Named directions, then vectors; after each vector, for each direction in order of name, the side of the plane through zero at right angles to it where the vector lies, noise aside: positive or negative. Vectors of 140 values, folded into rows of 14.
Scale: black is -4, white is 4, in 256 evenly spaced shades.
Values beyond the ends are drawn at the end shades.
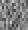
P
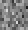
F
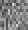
negative, negative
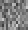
negative, negative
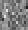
positive, positive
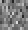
positive, negative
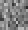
positive, positive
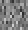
positive, negative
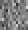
negative, negative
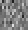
positive, negative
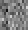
negative, negative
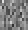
negative, positive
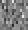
negative, positive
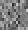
positive, positive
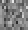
negative, positive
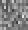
negative, positive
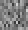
positive, positive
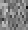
positive, positive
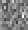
negative, positive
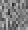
positive, positive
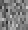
negative, negative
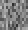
positive, positive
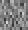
negative, positive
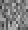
negative, negative
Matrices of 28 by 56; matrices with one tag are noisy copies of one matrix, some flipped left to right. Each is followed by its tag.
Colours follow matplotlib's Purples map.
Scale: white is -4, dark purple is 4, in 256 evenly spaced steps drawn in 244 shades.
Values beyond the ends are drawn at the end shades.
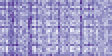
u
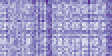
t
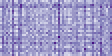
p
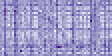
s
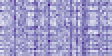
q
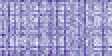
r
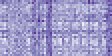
t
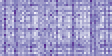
s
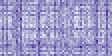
s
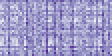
r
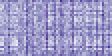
r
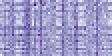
q
